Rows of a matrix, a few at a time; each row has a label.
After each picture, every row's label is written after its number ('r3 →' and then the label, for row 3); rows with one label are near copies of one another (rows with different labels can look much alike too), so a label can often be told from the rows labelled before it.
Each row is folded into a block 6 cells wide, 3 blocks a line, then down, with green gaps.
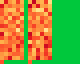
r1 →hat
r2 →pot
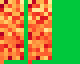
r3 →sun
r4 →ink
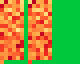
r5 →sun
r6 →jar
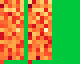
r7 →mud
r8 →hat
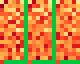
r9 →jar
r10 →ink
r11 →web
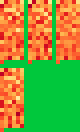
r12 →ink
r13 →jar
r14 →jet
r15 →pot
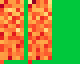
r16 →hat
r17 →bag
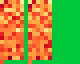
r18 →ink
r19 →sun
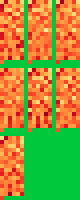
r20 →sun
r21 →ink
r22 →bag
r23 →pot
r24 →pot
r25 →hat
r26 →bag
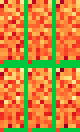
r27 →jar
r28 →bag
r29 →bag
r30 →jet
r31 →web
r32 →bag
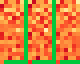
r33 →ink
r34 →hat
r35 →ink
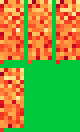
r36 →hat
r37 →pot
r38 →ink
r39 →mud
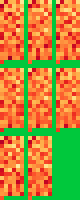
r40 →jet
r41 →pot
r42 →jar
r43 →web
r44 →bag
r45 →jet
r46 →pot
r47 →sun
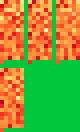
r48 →ink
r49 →hat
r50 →pot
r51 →hat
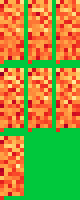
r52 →sun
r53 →mud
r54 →jar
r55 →jar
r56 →mud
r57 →web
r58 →hat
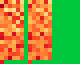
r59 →mud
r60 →web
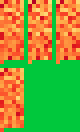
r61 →mud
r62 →sun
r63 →sun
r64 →pot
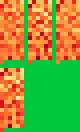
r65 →jet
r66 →jar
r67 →sun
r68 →ink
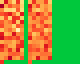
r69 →mud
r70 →jet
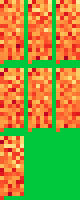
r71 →pot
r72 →ink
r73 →jet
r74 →jar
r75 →pot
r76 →web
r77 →mud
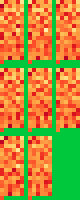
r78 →jet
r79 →hat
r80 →jet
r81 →jet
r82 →jar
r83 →sun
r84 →bag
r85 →pot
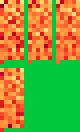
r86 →jar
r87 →pot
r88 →bag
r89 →web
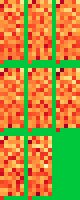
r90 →jet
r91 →pot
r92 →bag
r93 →bag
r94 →jar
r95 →bag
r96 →jar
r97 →mud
